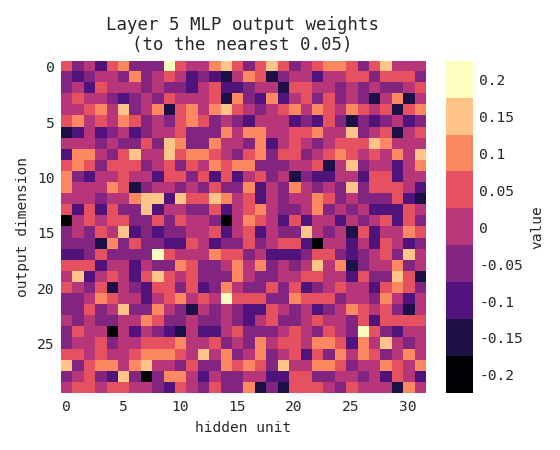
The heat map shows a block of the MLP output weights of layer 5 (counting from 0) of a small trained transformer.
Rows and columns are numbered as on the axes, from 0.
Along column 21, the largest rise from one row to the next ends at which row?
15
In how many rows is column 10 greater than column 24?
13
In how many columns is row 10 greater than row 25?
9
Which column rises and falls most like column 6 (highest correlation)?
12
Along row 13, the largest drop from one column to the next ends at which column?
8
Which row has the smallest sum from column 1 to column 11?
24
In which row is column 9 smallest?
4
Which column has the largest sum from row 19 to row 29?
26
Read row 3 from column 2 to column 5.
0 0 -0.05 -0.1
